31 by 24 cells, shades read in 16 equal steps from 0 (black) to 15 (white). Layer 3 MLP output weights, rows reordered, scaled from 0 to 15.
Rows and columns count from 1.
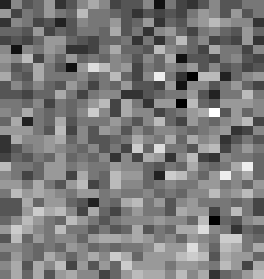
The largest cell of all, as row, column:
13, 20
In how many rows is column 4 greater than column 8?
16
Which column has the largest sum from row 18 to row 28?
18
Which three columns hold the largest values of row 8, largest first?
9, 10, 4
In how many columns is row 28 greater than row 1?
15
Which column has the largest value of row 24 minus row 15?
22
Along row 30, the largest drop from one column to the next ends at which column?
7
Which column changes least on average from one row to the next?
5
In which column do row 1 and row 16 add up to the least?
1
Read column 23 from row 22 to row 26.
11 7 7 8 6
